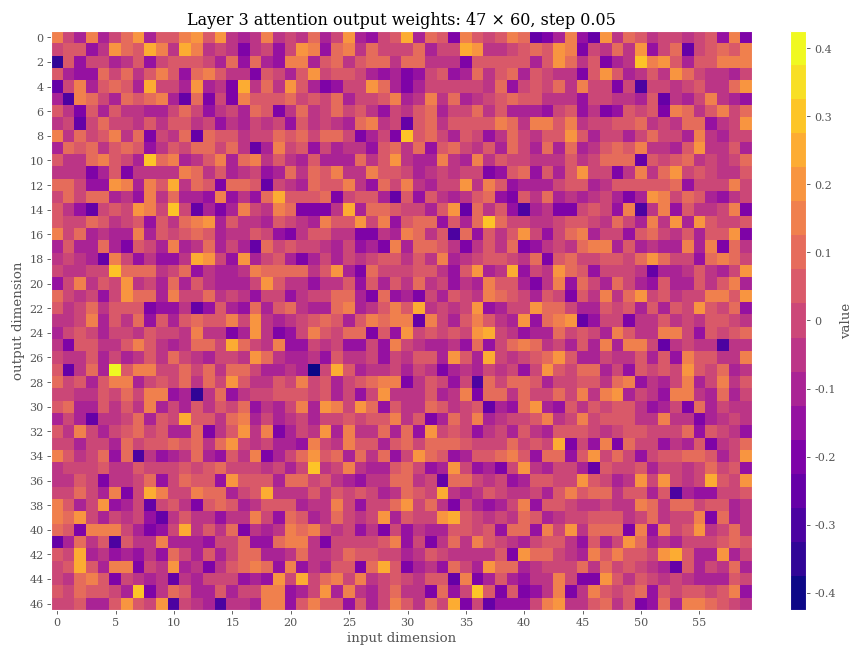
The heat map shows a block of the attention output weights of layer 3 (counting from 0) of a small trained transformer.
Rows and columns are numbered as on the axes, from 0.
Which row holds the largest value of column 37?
15
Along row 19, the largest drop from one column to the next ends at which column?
40
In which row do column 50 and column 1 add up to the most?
2
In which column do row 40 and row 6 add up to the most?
11
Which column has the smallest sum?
26
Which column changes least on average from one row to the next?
1
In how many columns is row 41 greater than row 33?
23
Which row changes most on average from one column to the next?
14
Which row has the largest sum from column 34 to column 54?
7
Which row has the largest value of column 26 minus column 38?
30
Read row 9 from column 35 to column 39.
0 -0.05 0.05 -0.1 0.1
